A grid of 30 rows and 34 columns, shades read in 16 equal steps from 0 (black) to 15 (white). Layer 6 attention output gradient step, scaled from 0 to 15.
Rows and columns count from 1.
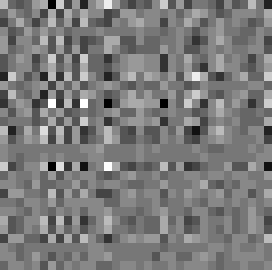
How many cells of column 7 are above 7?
13
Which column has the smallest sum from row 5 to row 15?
21
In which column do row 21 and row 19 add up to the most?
14
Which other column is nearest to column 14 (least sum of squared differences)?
8
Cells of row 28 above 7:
7
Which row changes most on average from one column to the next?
12
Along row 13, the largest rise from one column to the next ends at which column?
6
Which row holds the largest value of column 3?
3
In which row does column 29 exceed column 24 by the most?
19
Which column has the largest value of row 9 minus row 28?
25
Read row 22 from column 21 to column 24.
5 8 7 9
